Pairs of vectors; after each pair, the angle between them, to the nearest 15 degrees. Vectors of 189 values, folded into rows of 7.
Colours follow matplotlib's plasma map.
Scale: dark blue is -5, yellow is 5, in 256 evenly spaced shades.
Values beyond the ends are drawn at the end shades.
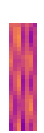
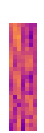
30 degrees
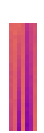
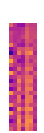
135 degrees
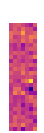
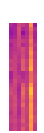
105 degrees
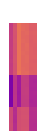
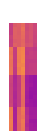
60 degrees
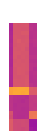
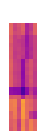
135 degrees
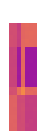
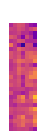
120 degrees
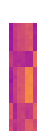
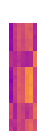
15 degrees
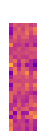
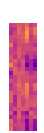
45 degrees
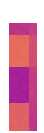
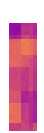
60 degrees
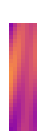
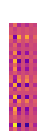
90 degrees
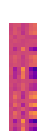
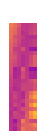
60 degrees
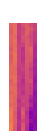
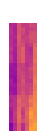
165 degrees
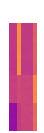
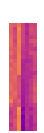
75 degrees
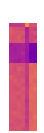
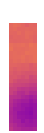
120 degrees
